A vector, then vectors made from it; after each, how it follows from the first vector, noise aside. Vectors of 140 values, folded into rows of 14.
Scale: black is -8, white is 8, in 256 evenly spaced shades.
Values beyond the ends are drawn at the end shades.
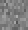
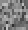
wrapped around, negated, scaled up.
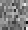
wrapped around, negated, scaled up.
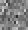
negated, scaled up.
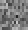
negated, scaled up.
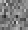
negated, scaled up.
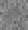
wrapped around, negated, shrunk.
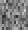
negated, scaled up.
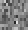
negated, scaled up.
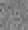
wrapped around, negated, shrunk.
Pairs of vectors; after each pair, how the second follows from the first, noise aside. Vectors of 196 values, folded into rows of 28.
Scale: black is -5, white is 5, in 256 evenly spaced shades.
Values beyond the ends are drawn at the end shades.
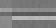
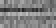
reversed, negated.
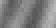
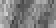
reversed.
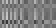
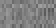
reversed, negated, shrunk.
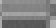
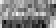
scaled up.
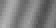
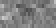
wrapped around, negated, partly zeroed.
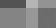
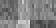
reversed.
